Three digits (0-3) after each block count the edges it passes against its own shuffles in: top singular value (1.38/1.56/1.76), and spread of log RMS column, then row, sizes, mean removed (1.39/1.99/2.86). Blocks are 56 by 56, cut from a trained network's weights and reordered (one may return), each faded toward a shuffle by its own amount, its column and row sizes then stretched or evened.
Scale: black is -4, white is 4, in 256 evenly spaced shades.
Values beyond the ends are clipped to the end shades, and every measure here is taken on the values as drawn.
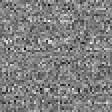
2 0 2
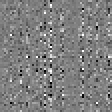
2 3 1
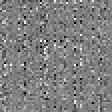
2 3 1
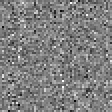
0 2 0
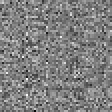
3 2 0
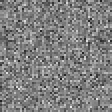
1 0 1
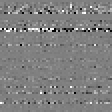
3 0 3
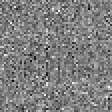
0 1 0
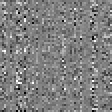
1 3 1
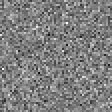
0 0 0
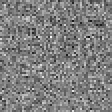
2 1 1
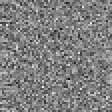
1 0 0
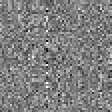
3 2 0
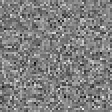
2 1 1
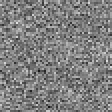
3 0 0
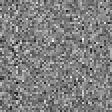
1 1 0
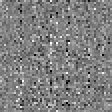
0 2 1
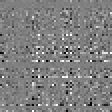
2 2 3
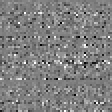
0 1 3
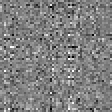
3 2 2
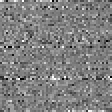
1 0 3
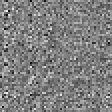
3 2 1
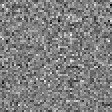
2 1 1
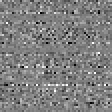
0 1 3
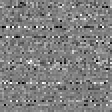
1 0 3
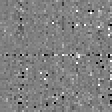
1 2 1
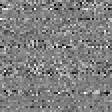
1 0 3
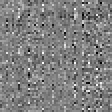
1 3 1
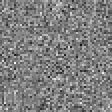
1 1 0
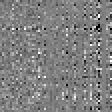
2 3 2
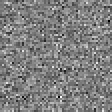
1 1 0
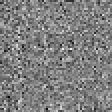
1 1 1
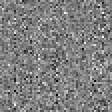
0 2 0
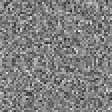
2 0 0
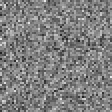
2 1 0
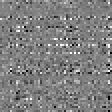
3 2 3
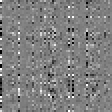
3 3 2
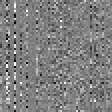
2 3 0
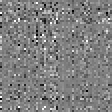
0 3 2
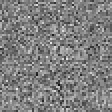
3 1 0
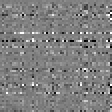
3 2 3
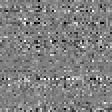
0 1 3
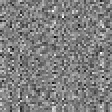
3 2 0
